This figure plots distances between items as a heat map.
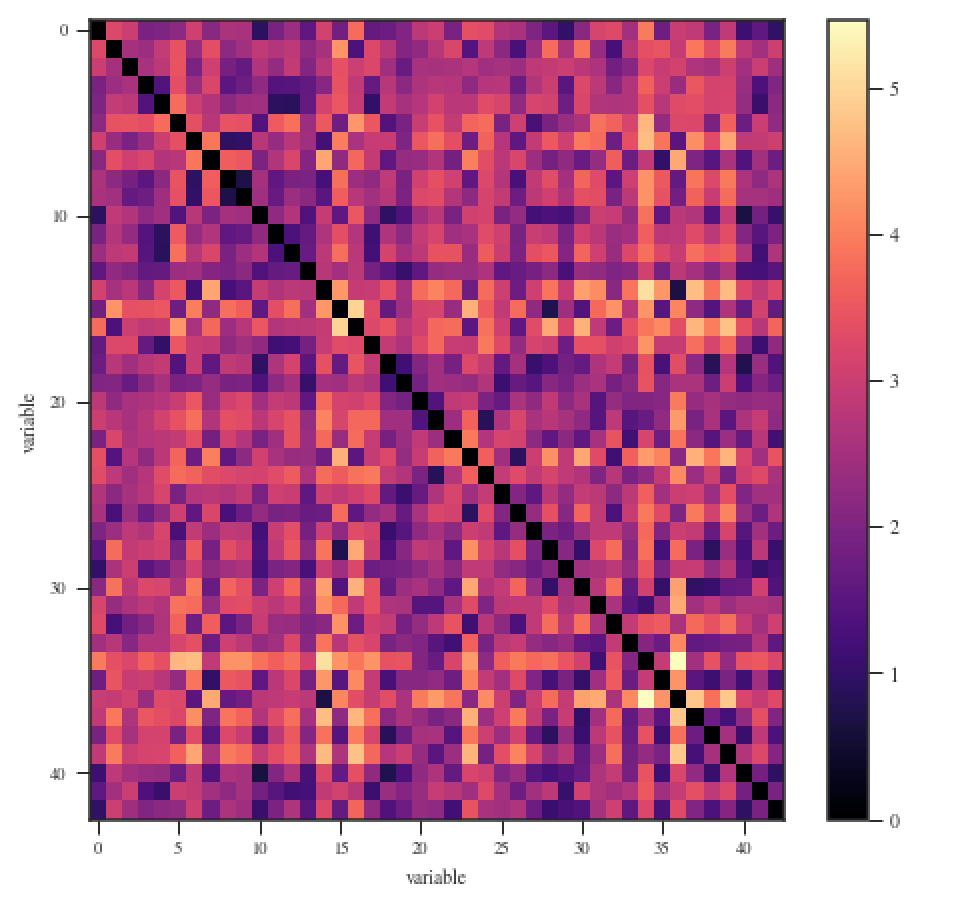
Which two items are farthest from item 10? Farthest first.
34, 16
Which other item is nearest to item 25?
19
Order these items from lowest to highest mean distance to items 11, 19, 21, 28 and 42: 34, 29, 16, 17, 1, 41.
29, 41, 17, 1, 34, 16
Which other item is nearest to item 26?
23
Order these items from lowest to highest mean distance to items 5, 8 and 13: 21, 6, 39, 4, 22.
6, 4, 22, 21, 39
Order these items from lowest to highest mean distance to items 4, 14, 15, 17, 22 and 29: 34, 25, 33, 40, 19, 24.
40, 19, 33, 25, 24, 34
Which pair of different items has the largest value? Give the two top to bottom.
34, 36
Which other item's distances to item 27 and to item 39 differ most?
5
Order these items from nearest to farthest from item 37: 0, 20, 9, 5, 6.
20, 0, 5, 9, 6
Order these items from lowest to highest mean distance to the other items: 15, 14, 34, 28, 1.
28, 1, 15, 14, 34
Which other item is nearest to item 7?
35
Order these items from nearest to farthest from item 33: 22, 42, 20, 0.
22, 42, 20, 0
